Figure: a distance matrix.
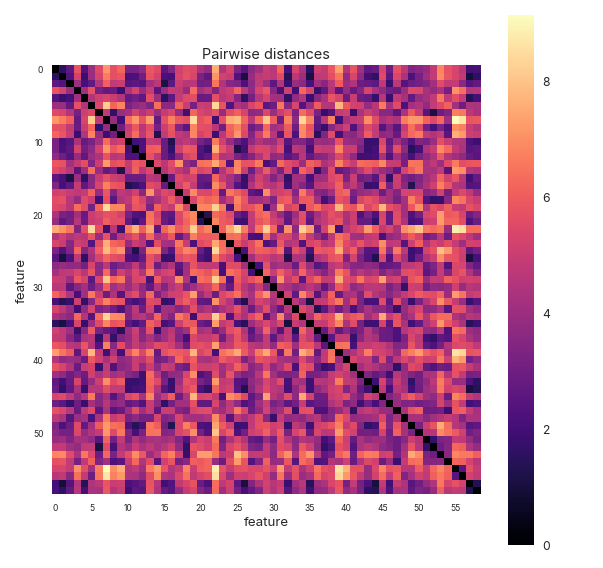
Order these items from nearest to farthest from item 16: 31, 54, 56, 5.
5, 56, 31, 54
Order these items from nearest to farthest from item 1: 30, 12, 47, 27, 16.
16, 12, 27, 30, 47
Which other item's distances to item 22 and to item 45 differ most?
23
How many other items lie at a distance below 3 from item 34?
4
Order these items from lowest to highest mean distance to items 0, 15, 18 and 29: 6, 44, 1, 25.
1, 44, 6, 25
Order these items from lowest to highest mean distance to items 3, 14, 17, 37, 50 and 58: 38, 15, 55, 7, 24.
15, 38, 7, 24, 55
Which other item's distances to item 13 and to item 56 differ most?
55
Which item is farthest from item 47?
25
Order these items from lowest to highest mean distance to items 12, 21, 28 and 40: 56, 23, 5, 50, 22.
50, 23, 5, 56, 22
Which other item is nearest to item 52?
6
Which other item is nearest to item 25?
11
